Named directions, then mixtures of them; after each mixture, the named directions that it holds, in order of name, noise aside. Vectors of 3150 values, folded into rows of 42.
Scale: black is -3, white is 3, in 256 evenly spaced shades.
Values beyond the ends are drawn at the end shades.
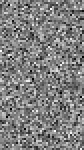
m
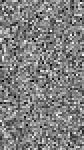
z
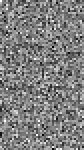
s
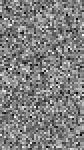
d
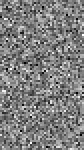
d.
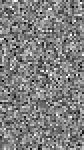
d, z.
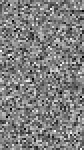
m.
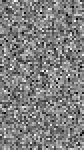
d, z.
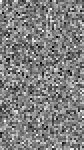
d, s.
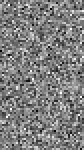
m.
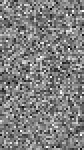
d, m.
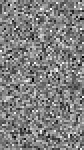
m, z.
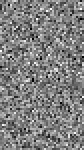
m, z.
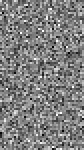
s, z.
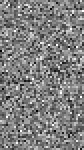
d, m.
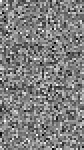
s.
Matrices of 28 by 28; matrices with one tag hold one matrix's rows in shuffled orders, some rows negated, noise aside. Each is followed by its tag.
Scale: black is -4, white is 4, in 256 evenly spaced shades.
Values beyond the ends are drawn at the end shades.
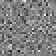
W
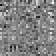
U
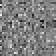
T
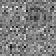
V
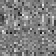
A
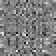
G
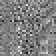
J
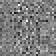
J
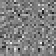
A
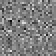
W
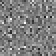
W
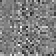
J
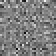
G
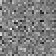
T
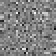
G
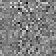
J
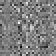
J
